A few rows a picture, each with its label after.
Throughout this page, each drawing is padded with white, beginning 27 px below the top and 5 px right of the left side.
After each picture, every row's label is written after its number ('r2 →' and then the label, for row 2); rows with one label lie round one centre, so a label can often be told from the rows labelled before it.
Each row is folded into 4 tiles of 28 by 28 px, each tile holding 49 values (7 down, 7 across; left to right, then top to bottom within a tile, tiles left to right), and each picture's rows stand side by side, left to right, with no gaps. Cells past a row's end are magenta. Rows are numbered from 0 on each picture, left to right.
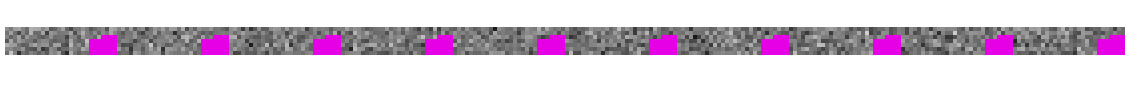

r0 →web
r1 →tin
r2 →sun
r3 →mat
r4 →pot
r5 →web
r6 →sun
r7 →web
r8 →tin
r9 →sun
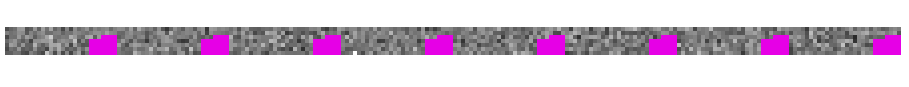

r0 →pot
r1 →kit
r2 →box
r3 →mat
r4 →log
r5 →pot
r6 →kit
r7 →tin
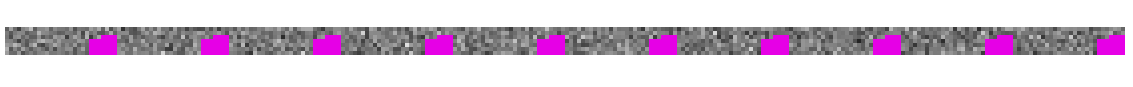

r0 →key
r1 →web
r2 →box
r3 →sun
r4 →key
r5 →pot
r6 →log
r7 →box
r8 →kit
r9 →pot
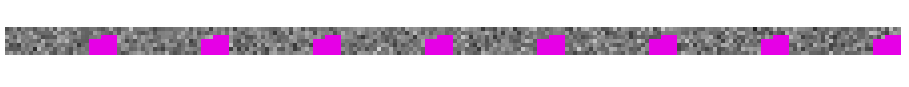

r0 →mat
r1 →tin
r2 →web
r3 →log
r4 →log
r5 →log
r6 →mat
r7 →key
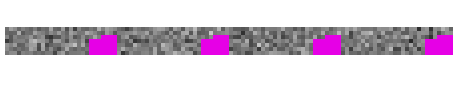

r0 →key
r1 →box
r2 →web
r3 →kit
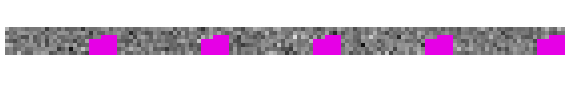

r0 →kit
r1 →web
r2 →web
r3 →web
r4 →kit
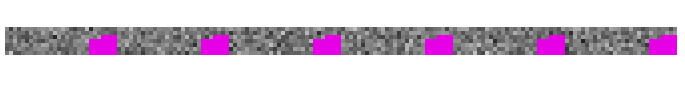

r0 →web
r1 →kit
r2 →tin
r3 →tin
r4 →kit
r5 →tin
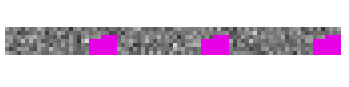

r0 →web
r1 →key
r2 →mat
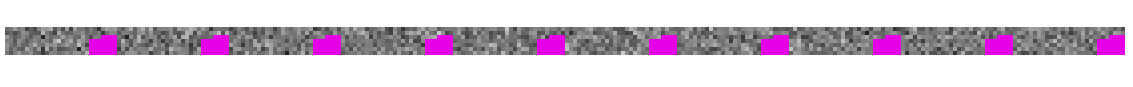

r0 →box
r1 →pot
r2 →tin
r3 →tin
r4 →tin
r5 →key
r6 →tin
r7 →key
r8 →tin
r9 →pot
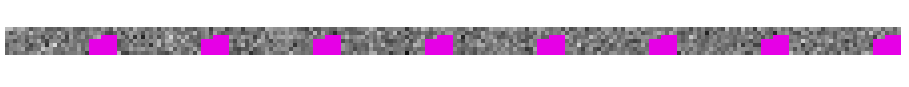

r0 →kit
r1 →sun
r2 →mat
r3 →log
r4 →box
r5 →box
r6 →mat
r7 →key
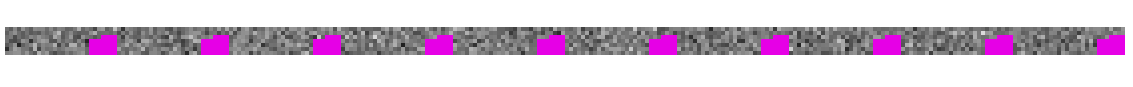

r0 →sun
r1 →key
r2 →key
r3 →sun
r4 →kit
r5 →tin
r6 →key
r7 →box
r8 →key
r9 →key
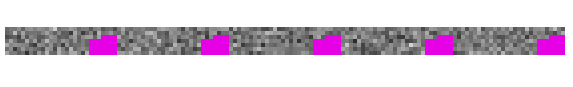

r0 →pot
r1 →log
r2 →key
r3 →key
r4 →log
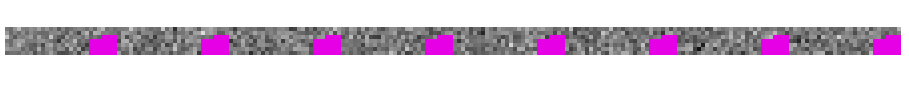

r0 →pot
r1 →pot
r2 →mat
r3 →tin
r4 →key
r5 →box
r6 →sun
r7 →box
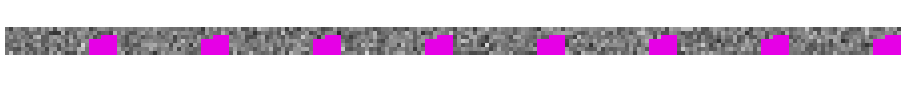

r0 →web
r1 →web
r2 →tin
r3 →box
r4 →pot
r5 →web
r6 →tin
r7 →pot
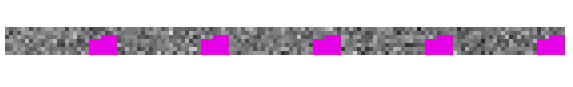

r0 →mat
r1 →tin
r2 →log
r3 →mat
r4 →web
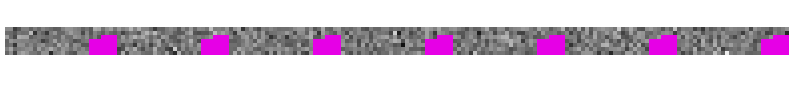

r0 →mat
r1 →log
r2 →mat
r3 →sun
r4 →sun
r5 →tin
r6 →tin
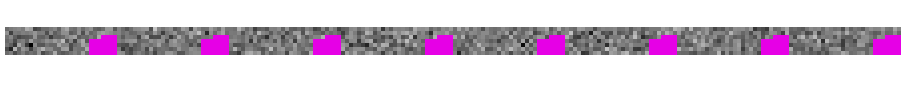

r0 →log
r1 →web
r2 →tin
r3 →log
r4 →tin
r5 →box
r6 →kit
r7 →key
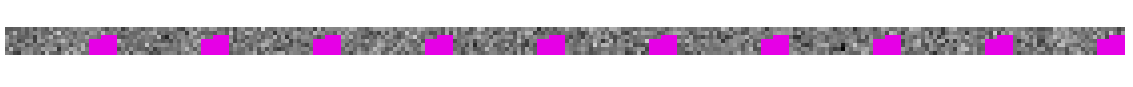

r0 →sun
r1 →web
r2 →web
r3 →tin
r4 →web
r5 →web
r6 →log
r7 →web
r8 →pot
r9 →sun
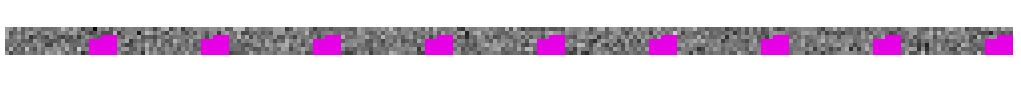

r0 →kit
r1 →log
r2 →tin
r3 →pot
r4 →web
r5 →pot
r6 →log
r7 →mat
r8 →log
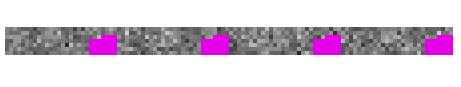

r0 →sun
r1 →sun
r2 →mat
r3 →sun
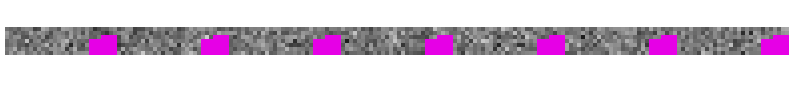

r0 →mat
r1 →tin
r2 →mat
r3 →sun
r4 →mat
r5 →box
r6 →box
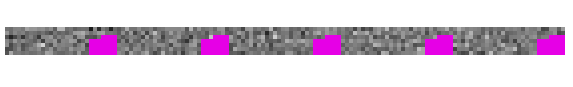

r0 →web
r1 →log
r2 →sun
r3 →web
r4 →kit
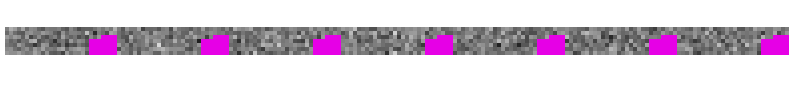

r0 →log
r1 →log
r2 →box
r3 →tin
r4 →mat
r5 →kit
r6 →log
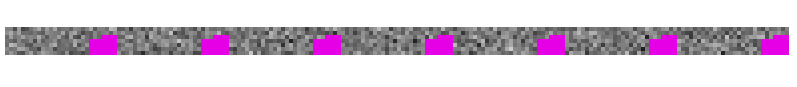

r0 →kit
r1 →sun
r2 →kit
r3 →mat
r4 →log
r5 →key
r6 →tin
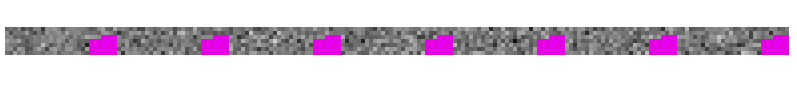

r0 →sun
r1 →tin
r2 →box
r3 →tin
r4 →kit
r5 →box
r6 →sun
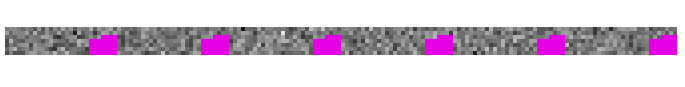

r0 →log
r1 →web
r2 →sun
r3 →web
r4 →mat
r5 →mat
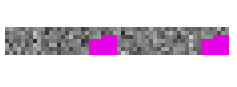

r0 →kit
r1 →key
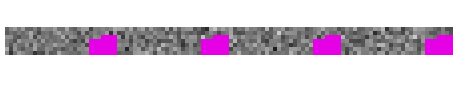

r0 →box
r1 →kit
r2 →mat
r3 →tin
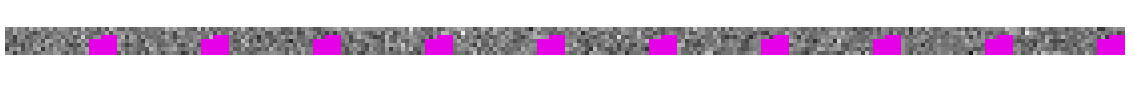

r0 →web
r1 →mat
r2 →kit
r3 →pot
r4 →kit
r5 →key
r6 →log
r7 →sun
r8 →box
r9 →kit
